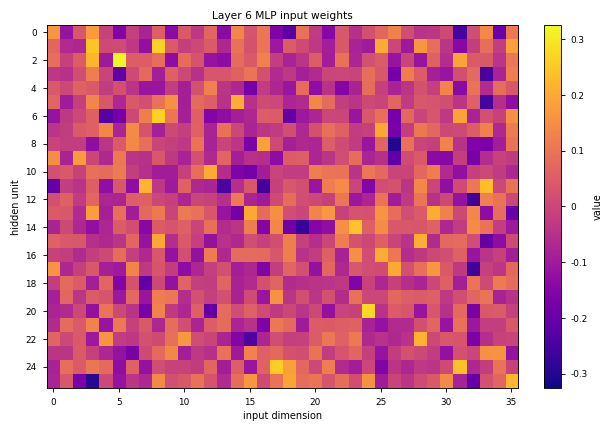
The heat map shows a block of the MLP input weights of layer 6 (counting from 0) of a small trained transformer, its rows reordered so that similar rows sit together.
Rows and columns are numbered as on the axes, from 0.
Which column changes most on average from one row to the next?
33
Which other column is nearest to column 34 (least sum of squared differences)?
1
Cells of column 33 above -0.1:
21
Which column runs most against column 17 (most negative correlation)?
0
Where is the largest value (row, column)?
2, 5
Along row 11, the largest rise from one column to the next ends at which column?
7
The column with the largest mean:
8
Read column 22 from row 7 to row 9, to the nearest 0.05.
0.05 0 0
